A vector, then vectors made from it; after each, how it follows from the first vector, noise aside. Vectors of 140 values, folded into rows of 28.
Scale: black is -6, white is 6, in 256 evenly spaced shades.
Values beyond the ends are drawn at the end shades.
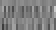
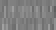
negated, shrunk.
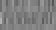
reversed, shrunk.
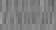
reversed, shrunk.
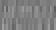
negated, shrunk.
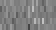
wrapped around, negated, partly zeroed.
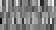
reversed, negated, scaled up.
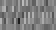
wrapped around, negated.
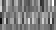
reversed, negated, scaled up.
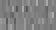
wrapped around, negated, partly zeroed.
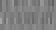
reversed, shrunk.
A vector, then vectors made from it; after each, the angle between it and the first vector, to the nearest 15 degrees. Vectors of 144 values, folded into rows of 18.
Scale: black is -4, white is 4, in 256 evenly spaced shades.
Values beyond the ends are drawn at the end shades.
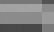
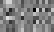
90 degrees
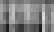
45 degrees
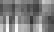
135 degrees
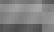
15 degrees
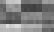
135 degrees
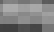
15 degrees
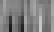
75 degrees
